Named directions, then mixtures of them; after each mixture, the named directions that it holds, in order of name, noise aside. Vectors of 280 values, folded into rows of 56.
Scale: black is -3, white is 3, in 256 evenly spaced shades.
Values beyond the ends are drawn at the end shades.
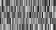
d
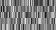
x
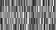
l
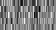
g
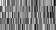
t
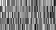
t.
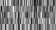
g, t, x.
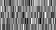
l, x.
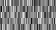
l, t, x.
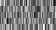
d, g, t.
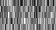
g, x.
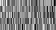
t.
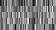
g, l, t.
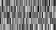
d.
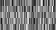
l.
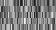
d, g, x.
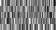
d, t.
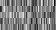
l, t.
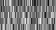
g, l, x.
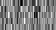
g.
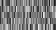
d.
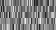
x.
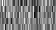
g, t.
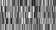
g, t.
